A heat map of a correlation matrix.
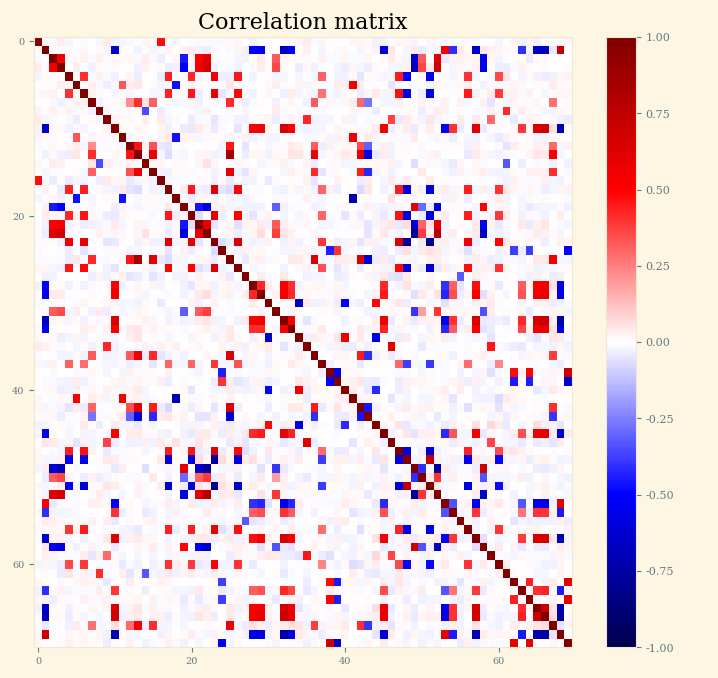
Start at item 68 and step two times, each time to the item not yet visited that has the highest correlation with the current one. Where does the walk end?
53
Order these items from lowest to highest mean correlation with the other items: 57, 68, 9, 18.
68, 18, 9, 57
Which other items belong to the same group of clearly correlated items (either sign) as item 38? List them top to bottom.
24, 39, 62, 64, 69
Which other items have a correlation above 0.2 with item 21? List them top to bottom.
2, 3, 22, 31, 50, 52
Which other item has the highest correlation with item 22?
52
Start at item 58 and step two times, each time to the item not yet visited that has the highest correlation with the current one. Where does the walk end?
19
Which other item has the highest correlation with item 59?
35
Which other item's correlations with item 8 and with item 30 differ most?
34
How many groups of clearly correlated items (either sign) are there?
11
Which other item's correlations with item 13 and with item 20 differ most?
25
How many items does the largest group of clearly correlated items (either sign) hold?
14
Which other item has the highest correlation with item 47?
23
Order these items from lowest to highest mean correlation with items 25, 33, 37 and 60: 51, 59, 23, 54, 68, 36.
51, 68, 59, 54, 36, 23
